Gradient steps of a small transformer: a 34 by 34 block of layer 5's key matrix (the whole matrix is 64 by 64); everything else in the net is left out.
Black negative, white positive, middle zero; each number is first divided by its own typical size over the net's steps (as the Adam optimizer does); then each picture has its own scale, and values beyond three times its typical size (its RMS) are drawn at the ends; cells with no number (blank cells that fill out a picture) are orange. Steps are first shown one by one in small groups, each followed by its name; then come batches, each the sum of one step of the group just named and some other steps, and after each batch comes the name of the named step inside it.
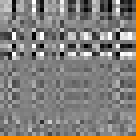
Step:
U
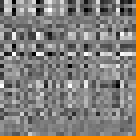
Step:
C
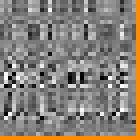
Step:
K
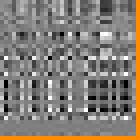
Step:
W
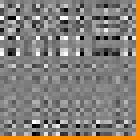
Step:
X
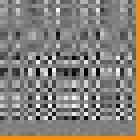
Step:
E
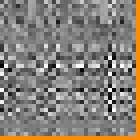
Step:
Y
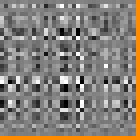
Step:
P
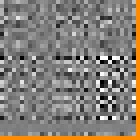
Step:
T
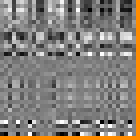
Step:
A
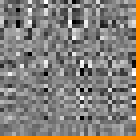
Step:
Y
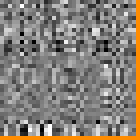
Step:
P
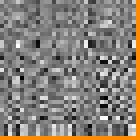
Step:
T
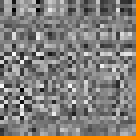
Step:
C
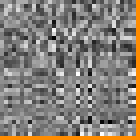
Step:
A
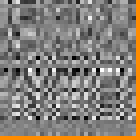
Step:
E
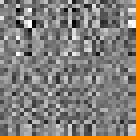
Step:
X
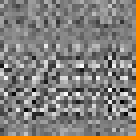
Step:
Y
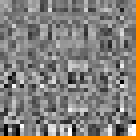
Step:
K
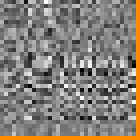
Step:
Y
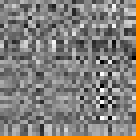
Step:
T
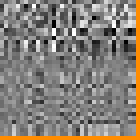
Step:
P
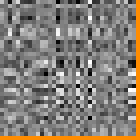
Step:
P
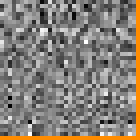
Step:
A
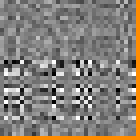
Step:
X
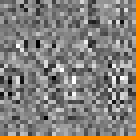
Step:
Y
